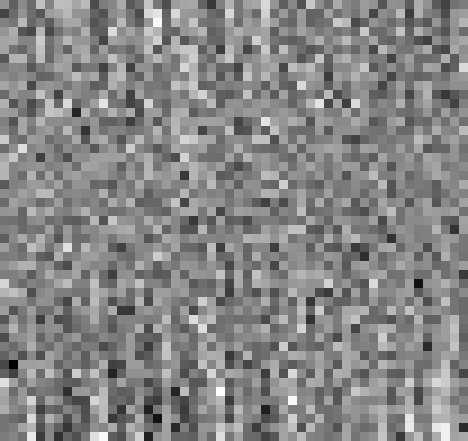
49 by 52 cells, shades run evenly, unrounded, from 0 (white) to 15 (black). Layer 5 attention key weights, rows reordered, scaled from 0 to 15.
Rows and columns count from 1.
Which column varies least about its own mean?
45
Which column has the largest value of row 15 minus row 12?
12
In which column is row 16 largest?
40
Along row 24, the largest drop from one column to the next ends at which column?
4
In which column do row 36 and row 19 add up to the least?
22
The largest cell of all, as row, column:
41, 2
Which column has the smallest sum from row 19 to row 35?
34
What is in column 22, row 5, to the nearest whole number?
8
